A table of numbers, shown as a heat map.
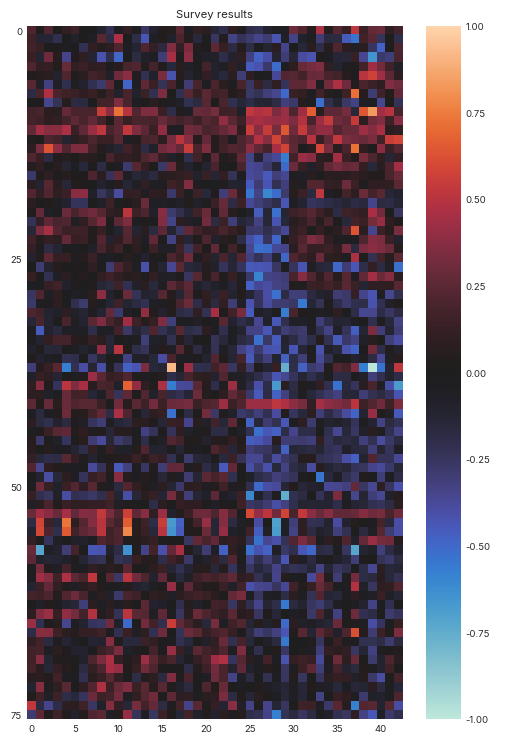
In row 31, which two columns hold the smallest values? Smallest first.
29, 25
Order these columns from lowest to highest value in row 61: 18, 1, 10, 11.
10, 11, 1, 18
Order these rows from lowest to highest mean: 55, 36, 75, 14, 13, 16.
36, 75, 16, 55, 14, 13
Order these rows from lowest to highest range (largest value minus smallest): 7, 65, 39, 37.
65, 7, 39, 37
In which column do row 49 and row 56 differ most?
40
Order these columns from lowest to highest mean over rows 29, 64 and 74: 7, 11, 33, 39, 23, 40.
39, 40, 33, 7, 23, 11
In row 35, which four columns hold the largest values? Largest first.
10, 8, 39, 17
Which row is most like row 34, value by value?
44
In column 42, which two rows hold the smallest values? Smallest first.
39, 26
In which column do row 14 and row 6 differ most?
11
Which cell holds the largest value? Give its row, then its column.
37, 16
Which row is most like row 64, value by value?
60
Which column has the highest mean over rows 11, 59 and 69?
1
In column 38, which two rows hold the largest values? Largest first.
9, 5
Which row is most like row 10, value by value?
41
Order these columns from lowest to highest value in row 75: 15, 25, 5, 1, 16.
25, 5, 16, 15, 1
